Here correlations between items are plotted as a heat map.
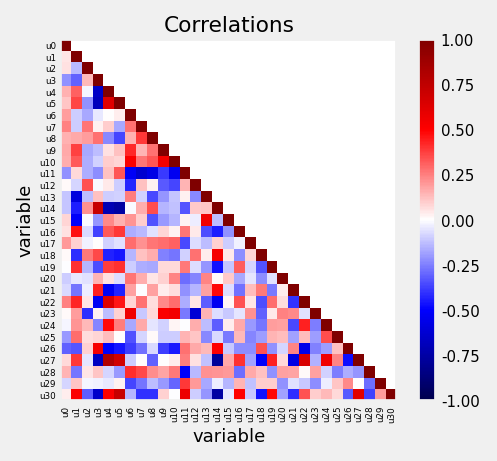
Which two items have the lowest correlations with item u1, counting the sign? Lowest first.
u13, u15
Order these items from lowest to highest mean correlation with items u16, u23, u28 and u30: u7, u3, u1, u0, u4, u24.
u3, u7, u24, u0, u4, u1
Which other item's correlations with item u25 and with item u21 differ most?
u27
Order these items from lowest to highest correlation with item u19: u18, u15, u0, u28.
u18, u28, u15, u0
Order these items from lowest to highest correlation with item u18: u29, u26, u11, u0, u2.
u11, u0, u29, u2, u26
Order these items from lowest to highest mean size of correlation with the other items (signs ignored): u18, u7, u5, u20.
u20, u7, u18, u5
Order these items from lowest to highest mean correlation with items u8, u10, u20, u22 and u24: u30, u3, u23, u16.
u3, u30, u16, u23
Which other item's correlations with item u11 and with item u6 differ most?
u10
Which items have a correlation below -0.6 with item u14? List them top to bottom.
u4, u5, u27, u30
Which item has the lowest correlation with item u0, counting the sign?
u26
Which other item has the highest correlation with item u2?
u12
